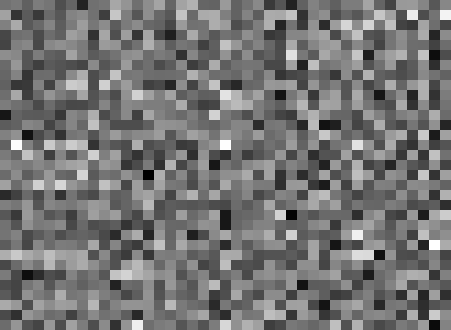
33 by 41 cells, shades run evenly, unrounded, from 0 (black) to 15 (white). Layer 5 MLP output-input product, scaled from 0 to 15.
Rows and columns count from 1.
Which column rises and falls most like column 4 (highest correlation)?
6
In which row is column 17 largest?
2
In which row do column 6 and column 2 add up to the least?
20
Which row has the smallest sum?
13
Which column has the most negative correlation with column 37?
40
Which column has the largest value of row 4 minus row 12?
33
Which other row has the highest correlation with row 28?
14
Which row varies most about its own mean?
15
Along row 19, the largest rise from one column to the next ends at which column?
31
